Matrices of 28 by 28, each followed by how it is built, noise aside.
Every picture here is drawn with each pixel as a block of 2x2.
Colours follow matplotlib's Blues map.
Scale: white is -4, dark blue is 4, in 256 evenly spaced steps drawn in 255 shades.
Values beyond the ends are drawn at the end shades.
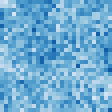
smooth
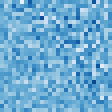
upper triangular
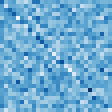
diagonal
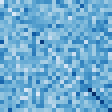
diagonal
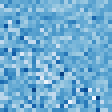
lower triangular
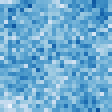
smooth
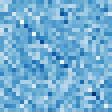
diagonal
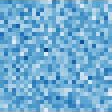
noise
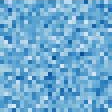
noise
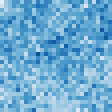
smooth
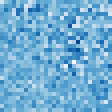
upper triangular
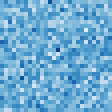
noise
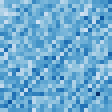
Hankel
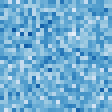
noise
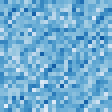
Hankel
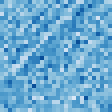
Hankel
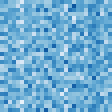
repeating rows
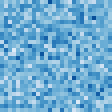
noise
